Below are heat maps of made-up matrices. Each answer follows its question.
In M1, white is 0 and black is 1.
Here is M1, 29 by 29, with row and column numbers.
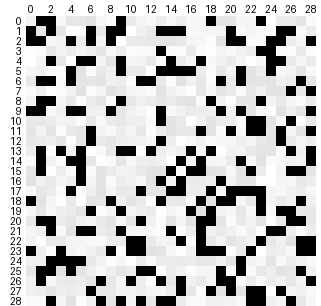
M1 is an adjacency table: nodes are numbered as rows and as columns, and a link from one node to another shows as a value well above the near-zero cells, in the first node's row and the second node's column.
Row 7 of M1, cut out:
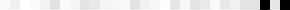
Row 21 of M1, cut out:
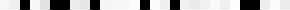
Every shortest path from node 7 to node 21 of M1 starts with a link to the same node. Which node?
node 28
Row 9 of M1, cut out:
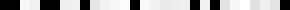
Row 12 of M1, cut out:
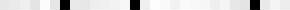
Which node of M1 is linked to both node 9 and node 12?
node 13
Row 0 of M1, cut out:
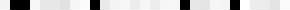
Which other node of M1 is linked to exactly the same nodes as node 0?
node 8
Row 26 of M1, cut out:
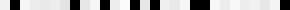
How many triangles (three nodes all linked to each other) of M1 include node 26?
6
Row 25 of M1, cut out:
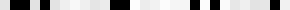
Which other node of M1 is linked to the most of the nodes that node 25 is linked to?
node 6
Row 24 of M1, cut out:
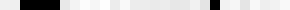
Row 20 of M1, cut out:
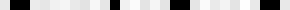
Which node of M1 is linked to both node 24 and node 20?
node 2
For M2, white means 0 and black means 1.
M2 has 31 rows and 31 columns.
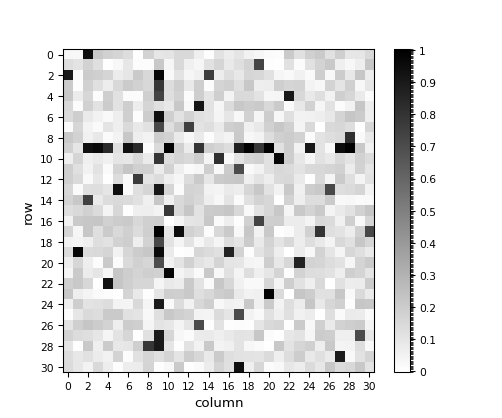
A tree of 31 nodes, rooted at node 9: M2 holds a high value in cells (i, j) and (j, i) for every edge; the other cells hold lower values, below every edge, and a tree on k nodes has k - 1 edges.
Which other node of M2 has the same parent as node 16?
1
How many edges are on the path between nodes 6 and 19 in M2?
2
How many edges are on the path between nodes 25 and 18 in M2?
3
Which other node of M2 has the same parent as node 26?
5
